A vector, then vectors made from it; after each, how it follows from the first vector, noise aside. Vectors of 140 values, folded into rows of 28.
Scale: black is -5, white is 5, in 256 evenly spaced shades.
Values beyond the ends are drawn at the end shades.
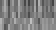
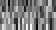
reversed, negated, scaled up.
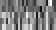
reversed, negated, scaled up.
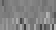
wrapped around, partly zeroed.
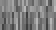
reversed.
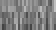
reversed.
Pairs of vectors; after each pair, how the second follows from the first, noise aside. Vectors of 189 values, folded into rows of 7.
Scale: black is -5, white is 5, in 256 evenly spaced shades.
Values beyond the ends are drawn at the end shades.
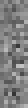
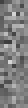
reversed, negated.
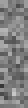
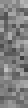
wrapped around.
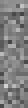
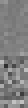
wrapped around, negated, partly zeroed.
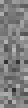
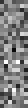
negated, scaled up.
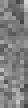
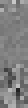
wrapped around, negated, partly zeroed.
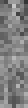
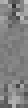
negated, partly zeroed.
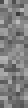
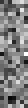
wrapped around, negated, scaled up.
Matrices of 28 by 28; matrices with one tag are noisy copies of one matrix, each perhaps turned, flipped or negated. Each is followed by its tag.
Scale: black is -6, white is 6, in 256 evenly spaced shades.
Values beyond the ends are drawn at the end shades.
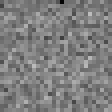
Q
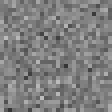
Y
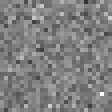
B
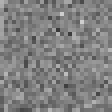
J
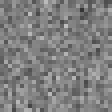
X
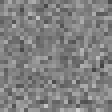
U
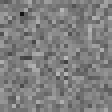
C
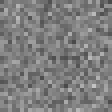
U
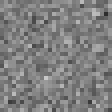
C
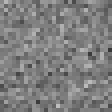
Q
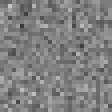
X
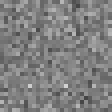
X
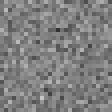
Y
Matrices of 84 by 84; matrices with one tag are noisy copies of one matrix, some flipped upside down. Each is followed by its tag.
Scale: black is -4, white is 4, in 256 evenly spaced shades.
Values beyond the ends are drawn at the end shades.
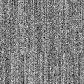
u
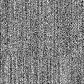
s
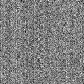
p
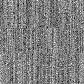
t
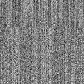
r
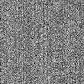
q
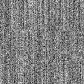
u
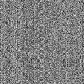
p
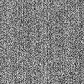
q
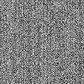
q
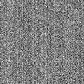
q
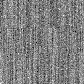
t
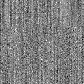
s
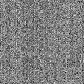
p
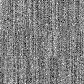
t
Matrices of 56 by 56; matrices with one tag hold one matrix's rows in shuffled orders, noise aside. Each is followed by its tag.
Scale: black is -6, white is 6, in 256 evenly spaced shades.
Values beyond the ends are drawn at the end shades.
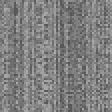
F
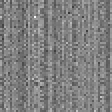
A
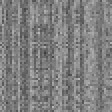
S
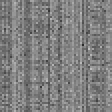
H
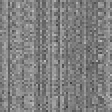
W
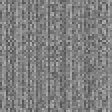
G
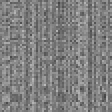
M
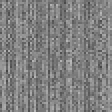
G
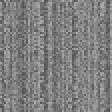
A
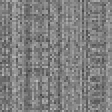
H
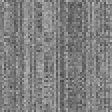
F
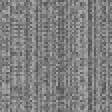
M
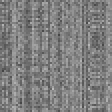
H
